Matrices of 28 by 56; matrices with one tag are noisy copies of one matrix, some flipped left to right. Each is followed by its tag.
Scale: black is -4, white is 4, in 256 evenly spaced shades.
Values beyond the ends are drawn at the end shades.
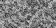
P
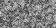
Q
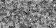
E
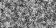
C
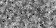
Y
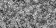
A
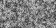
C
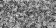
E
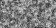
C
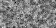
A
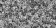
P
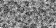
E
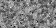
A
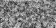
E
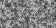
C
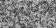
E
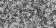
Y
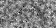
Y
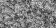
Q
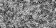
A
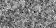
Q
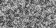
Q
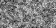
A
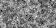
A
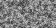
P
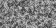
P
